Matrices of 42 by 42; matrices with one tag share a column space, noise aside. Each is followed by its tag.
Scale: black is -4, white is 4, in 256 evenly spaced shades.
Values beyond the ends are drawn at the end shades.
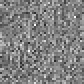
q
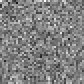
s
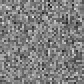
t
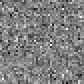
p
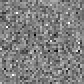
q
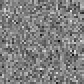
t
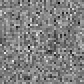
q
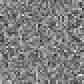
p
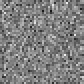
t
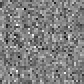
p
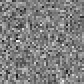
p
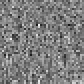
p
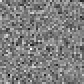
s
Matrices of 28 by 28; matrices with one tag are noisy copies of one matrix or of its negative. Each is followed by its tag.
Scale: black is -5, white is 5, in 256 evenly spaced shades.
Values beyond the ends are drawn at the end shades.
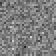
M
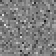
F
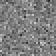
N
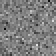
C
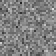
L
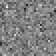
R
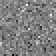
R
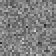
L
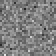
R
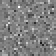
N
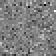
R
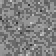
F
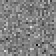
C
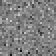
F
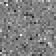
N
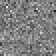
R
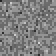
L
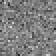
M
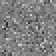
C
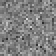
C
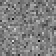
M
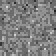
R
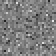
C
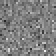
C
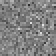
F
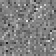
R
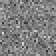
L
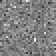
L
